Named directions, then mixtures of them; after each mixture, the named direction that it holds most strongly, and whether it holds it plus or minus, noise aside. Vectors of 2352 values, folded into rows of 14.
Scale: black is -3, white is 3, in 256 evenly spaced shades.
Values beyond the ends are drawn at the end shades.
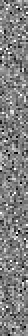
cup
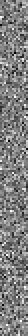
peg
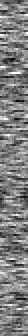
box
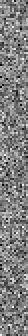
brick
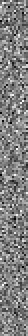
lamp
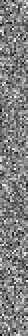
peg, plus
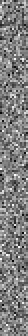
lamp, plus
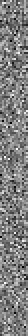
lamp, plus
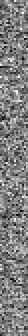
brick, minus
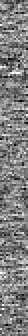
box, plus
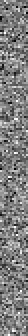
cup, minus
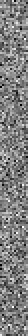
brick, plus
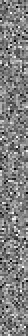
cup, minus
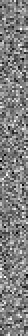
brick, minus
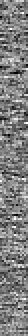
box, minus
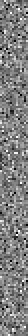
cup, minus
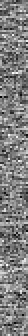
box, plus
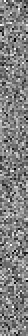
peg, minus
